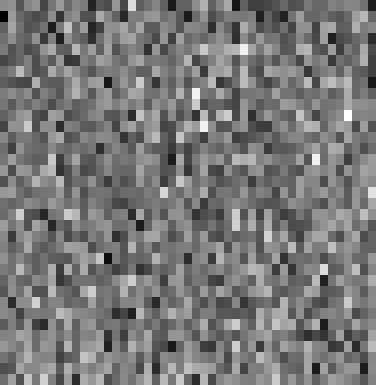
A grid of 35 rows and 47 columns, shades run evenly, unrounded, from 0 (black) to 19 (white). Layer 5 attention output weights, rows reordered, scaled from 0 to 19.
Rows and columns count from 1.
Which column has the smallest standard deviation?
15
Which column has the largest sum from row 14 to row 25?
40
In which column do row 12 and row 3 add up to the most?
26
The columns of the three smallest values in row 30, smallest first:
41, 6, 5
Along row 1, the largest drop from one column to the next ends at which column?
30
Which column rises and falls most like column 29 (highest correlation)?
20
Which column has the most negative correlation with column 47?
27
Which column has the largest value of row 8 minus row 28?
31
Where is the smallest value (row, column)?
2, 1
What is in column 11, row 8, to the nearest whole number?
9
